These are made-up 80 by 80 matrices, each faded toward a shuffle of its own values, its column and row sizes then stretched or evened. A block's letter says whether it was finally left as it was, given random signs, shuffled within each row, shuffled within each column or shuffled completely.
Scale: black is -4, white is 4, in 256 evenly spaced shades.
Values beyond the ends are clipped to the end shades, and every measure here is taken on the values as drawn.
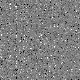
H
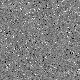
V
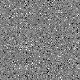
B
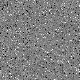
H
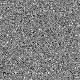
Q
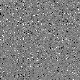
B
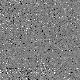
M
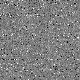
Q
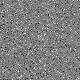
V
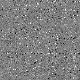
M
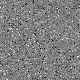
V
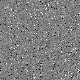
H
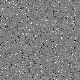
H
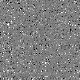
B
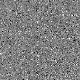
B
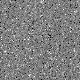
H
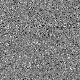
Q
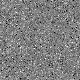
V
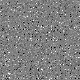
M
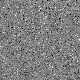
V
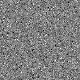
H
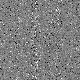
H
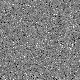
V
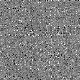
B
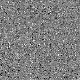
M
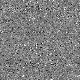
Q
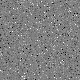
V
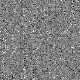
B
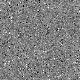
H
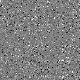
B
